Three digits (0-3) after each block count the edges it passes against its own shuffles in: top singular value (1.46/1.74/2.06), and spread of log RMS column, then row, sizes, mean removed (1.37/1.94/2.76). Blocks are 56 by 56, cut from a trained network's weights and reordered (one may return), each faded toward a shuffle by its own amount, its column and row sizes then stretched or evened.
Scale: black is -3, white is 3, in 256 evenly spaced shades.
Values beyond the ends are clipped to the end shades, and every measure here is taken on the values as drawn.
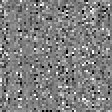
0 3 1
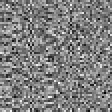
3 1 1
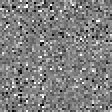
0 2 1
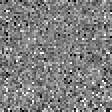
0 1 1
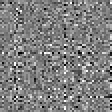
3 2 2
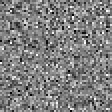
2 1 0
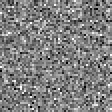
1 0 0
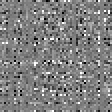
1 3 3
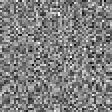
3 1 0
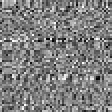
3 0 2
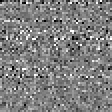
0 0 3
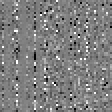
0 3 0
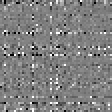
2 2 3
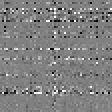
1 2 3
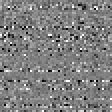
0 1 3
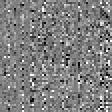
0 3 0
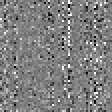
0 3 1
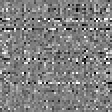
2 2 3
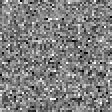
1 0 1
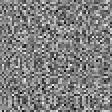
3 1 0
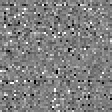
0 1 2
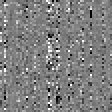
0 3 0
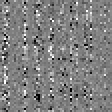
0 3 1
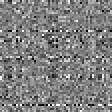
3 1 3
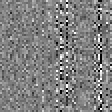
3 3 0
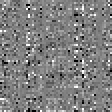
1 3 2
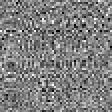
3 0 1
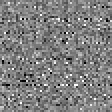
1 0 2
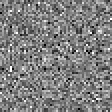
2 0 1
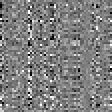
3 3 1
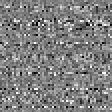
2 1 3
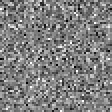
2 0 1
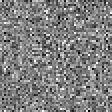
2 1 1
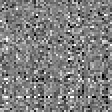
2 2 1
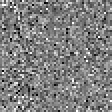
0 2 1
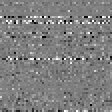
1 0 3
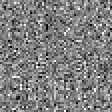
2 1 1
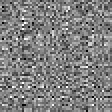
3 1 2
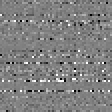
1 0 3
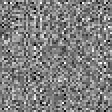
3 2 1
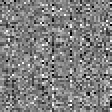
2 2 0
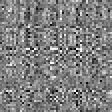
3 2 2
